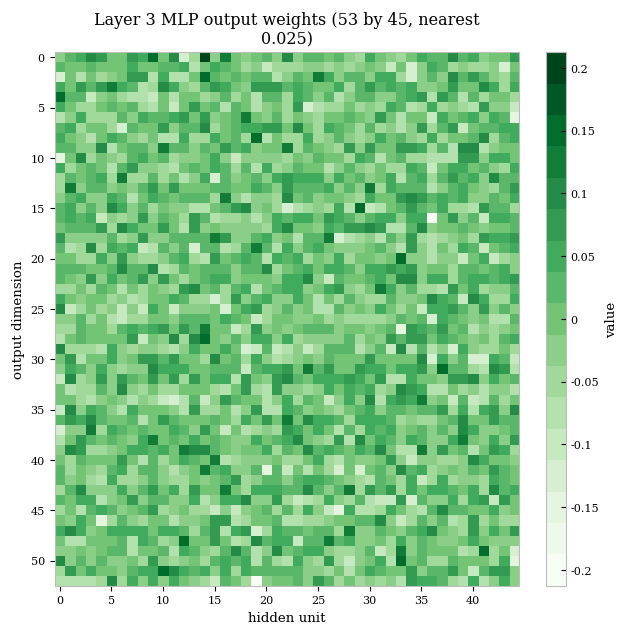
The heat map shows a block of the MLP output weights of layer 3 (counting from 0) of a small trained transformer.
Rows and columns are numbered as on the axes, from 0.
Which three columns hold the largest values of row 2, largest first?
14, 25, 38
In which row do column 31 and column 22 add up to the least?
15
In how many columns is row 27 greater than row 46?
25
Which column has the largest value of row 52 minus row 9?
5
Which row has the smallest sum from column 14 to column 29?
45
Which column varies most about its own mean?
33
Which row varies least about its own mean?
21
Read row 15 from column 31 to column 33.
-0.075 0 0.025
